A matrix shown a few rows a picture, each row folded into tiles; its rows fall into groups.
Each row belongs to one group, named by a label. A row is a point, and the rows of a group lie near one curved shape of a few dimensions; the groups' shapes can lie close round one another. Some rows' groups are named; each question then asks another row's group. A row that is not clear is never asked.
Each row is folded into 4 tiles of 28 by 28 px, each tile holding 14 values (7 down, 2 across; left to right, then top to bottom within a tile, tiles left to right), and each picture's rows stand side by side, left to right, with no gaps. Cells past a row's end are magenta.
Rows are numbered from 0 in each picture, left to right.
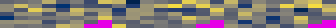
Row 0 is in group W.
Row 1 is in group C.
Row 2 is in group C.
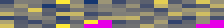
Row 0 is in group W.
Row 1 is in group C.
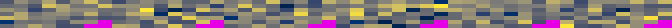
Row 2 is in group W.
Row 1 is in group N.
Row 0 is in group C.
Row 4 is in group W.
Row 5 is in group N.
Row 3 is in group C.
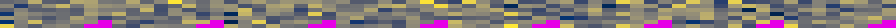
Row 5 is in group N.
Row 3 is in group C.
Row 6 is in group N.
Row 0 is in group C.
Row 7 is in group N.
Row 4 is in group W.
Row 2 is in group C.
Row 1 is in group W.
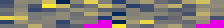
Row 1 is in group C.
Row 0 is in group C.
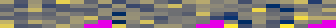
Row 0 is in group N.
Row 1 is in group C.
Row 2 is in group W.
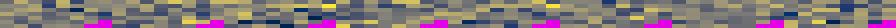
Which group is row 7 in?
W
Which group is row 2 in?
C
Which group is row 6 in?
C
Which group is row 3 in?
N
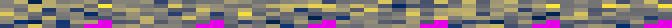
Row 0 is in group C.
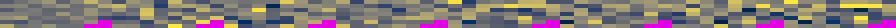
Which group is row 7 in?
C
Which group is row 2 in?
W
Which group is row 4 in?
C
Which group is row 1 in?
N
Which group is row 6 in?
C
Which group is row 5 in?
C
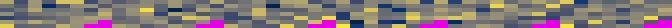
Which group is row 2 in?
N
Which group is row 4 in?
C
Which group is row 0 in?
N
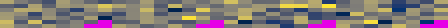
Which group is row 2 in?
C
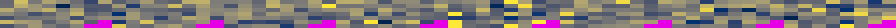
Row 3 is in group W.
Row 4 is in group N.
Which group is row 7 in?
W
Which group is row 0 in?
W
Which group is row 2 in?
C
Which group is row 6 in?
C
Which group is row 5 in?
W
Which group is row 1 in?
C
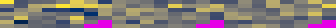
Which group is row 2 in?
C
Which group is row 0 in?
C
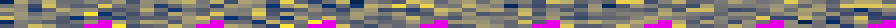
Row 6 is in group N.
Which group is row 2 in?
N
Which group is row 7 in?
C
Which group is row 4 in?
W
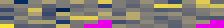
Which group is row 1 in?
C
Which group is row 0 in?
N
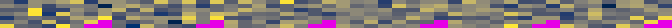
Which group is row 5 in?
N
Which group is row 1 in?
W
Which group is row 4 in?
W
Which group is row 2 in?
W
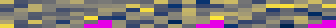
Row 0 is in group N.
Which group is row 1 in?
W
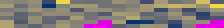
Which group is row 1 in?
C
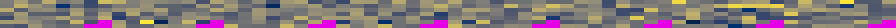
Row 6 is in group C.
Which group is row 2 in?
N
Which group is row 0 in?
W
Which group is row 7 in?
W
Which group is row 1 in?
W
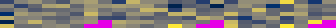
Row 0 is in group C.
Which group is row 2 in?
W
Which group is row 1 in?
W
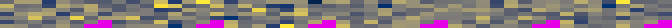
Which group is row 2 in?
W
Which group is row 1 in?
C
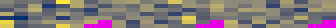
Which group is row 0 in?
N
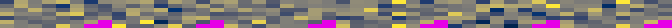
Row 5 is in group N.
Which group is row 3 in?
W
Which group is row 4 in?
C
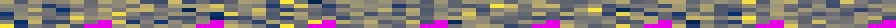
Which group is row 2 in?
N
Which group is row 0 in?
W
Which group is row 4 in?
C
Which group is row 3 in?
W
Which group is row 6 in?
W
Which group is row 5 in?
N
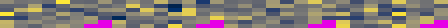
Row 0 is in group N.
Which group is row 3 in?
N
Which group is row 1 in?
W
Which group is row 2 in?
C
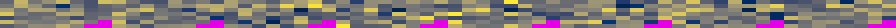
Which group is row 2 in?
C
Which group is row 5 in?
W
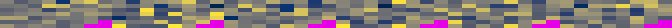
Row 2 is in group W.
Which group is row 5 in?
C
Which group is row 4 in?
W
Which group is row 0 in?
C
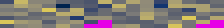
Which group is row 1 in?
N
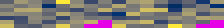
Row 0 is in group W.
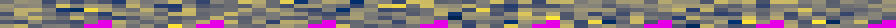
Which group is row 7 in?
W
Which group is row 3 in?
C
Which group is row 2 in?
W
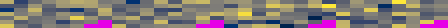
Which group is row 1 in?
C
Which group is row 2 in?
C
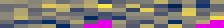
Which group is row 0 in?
C
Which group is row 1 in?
W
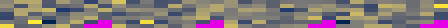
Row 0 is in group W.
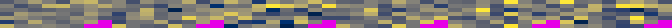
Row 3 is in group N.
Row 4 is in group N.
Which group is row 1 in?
N
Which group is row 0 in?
C
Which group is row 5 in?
C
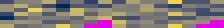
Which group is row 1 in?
W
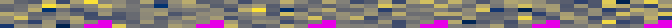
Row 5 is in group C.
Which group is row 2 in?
N
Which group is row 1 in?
N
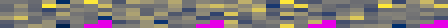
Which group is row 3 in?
C
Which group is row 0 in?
C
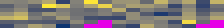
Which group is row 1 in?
W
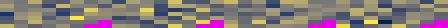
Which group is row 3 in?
W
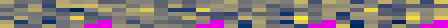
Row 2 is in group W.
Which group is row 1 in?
N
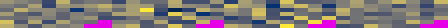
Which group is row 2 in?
N
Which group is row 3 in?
W
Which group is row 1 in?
N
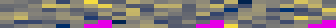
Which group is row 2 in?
C
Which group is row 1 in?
C
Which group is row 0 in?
C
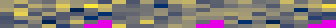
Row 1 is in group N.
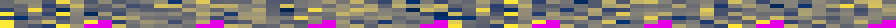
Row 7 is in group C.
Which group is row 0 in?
N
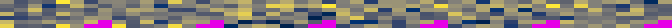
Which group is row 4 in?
C
